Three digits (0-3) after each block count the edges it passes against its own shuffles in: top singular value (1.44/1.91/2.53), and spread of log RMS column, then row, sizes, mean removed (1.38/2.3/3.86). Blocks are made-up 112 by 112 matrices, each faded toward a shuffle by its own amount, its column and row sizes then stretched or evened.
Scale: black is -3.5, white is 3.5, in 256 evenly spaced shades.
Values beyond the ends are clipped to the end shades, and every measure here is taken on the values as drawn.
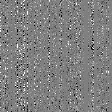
1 3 0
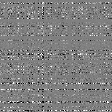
1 2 3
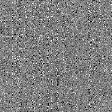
1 2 1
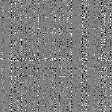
1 3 2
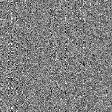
2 2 0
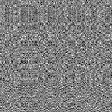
3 0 1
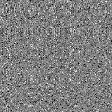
2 1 0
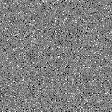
2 0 1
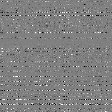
2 1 3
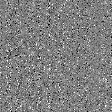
0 2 0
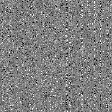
2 2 0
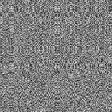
3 1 1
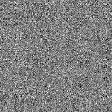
2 1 1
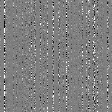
2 3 0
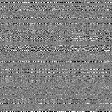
3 0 3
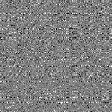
3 0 2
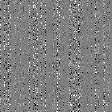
1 3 1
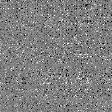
1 1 2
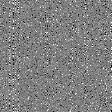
1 2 0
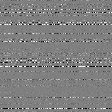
3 0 3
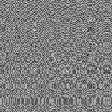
3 0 0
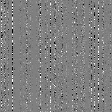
2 3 0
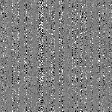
1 3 1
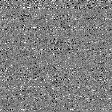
0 1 2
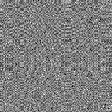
3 0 0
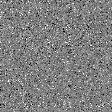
0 1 1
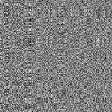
3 2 0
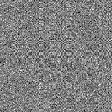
3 1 0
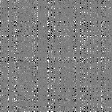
1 3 2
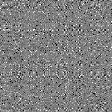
3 1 1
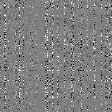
1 3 2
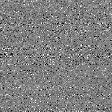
2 0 2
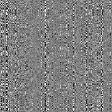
3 3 1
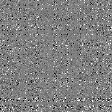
0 2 2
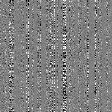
3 3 1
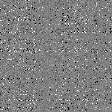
0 2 2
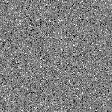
1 1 0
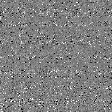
1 1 2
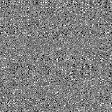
2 1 2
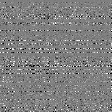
2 1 3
